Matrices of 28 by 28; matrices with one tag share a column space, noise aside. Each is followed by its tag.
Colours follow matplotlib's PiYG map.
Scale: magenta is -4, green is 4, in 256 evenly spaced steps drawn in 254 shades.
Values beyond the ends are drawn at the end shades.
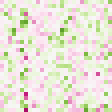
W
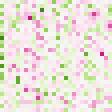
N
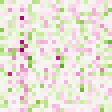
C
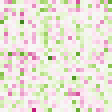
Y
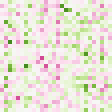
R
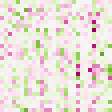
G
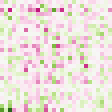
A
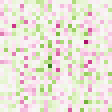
C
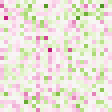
N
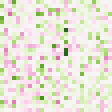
G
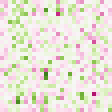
A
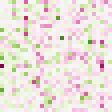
R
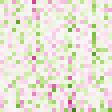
Y
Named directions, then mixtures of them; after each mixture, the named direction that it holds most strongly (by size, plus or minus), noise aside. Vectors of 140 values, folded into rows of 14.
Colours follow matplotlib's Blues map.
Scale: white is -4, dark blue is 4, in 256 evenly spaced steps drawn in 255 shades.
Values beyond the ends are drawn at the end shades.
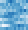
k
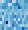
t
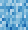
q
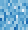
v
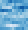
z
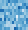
v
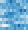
k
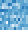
t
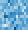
v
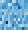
t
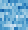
z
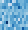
t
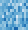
q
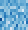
v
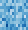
q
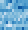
z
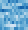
z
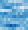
z
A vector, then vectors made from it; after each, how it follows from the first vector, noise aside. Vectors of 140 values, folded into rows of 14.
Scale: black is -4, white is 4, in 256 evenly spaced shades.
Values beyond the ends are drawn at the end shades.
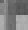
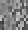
sign-scrambled.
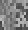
sign-scrambled.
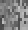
sign-scrambled.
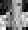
wrapped around, negated, scaled up.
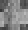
wrapped around, negated.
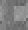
wrapped around, shrunk.
